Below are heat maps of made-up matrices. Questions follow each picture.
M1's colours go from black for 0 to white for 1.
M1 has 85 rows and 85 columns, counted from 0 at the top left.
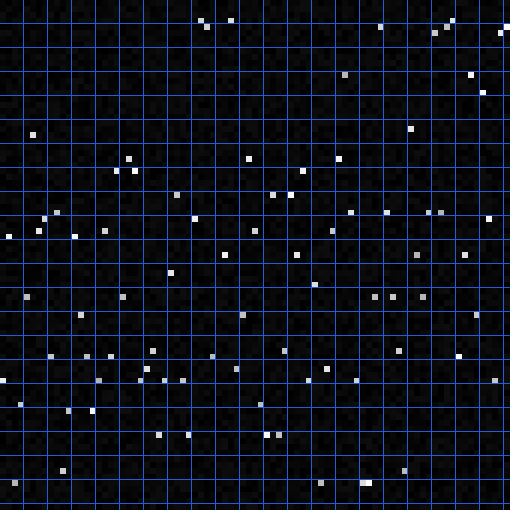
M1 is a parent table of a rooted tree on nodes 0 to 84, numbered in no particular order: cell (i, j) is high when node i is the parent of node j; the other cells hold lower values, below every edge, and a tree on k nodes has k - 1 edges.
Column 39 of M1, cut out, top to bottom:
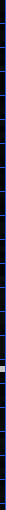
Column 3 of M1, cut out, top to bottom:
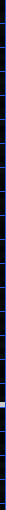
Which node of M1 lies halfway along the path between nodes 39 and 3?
78
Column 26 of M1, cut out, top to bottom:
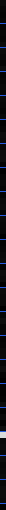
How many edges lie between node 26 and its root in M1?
7
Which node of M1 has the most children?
63
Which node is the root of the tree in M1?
36
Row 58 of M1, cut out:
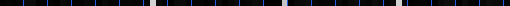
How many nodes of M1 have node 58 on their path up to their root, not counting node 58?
7
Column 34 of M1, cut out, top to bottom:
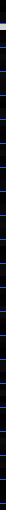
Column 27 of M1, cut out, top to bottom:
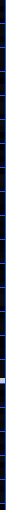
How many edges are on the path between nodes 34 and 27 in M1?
3
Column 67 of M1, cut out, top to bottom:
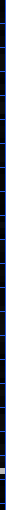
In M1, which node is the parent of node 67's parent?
12
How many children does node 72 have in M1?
4
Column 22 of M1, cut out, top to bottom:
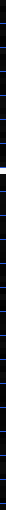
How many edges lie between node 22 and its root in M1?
4
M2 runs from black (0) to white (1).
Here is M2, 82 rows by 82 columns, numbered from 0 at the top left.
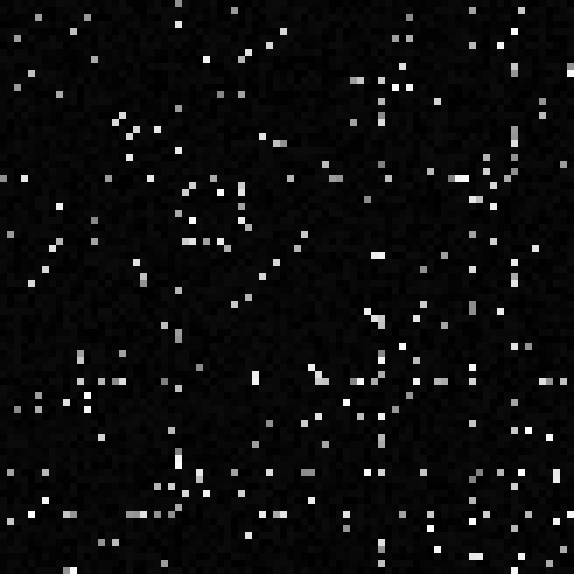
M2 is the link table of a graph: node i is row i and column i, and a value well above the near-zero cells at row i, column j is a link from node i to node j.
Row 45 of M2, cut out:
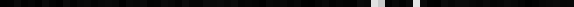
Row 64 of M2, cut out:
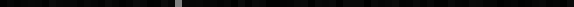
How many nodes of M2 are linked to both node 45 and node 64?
0
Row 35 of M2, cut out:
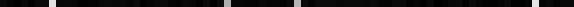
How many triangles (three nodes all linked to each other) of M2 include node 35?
0
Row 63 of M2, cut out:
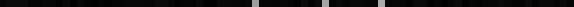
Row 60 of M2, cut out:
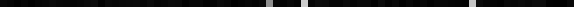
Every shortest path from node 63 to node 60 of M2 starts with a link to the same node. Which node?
node 54
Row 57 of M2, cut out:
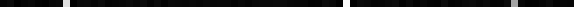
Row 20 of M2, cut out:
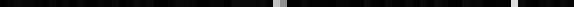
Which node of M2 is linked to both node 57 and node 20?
node 73
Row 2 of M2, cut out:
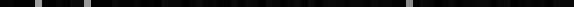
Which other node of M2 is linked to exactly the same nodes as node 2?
node 56
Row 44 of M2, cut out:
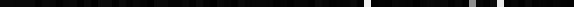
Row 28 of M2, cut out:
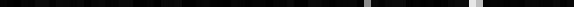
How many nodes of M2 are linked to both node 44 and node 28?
2
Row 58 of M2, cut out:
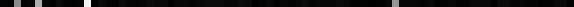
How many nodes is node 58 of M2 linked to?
4
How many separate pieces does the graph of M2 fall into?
6
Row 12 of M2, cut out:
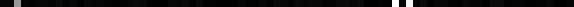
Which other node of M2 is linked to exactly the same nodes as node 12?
node 5
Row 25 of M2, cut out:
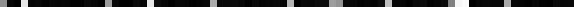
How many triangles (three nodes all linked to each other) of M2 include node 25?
0
